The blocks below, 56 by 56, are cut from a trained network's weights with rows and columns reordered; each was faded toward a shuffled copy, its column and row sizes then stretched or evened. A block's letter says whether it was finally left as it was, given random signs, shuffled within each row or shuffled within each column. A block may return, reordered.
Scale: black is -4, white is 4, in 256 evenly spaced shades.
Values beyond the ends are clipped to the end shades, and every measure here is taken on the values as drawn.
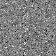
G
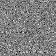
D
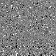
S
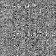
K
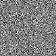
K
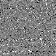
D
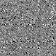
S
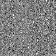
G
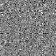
K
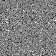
D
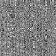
K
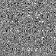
K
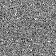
D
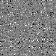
K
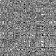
K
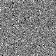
G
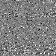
D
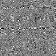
K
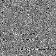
S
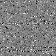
D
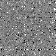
S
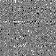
K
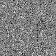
G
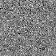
S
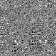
K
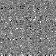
K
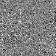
S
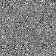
S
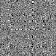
K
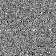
D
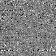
D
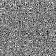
D
